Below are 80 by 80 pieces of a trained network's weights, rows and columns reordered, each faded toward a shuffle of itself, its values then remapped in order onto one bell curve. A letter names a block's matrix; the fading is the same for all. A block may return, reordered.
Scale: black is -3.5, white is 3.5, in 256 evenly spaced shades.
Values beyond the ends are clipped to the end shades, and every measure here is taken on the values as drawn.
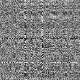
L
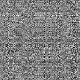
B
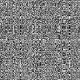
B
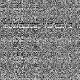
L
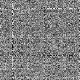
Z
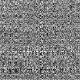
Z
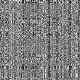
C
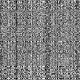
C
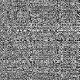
Z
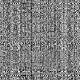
C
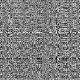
L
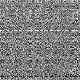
L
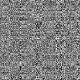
B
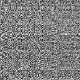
B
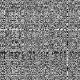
L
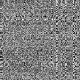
B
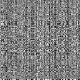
C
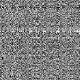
L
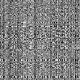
C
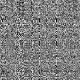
B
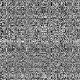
B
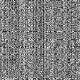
C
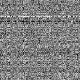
L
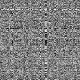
L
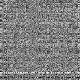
L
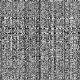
C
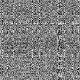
B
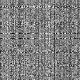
C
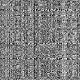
C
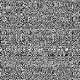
Z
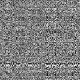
L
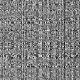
C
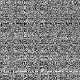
L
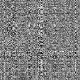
B
